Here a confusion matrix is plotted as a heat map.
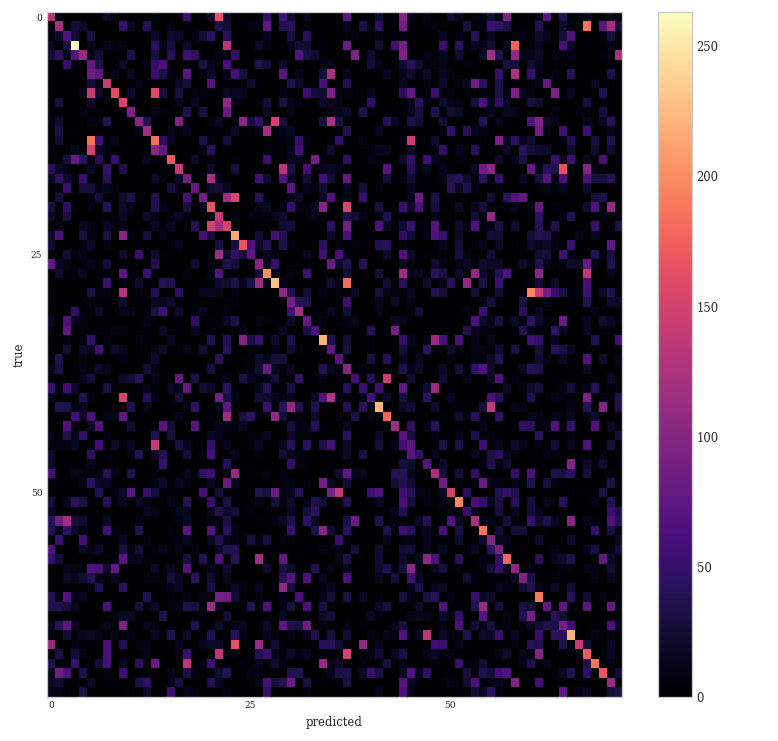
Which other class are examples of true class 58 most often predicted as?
45
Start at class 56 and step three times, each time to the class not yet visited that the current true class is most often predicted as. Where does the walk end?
55
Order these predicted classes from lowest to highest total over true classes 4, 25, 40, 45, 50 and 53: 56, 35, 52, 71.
52, 56, 71, 35
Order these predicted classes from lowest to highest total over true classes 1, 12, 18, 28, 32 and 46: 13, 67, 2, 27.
13, 2, 27, 67
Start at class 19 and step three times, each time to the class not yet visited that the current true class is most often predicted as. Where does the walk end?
22
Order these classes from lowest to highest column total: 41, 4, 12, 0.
12, 4, 41, 0
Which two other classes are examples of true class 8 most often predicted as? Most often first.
13, 5
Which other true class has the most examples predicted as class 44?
27
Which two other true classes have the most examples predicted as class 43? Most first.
33, 3
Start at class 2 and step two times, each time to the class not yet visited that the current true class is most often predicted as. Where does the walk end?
47
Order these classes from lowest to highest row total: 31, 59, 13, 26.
31, 59, 26, 13
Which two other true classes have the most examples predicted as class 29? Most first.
16, 60
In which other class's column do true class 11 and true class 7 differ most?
28
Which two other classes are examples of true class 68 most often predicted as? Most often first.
17, 34
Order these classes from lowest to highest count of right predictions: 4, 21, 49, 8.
49, 4, 21, 8
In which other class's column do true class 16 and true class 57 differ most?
64
